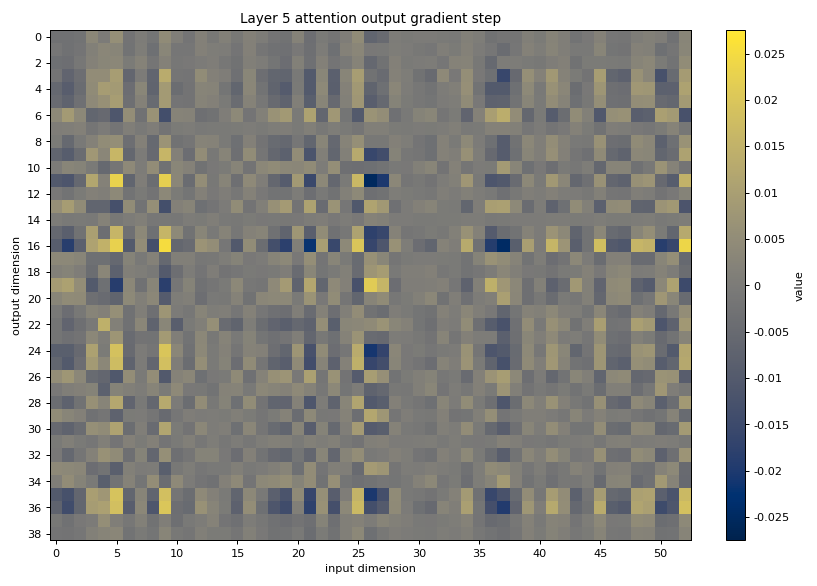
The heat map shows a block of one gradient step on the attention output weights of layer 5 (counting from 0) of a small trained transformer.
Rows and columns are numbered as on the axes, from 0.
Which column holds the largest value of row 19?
26
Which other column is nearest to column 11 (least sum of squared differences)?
44
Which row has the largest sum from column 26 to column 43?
19
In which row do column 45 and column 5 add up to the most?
16
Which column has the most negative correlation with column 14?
29
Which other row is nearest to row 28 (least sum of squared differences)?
30
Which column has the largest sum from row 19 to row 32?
9
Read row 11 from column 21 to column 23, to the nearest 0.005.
-0.015 0.005 -0.005
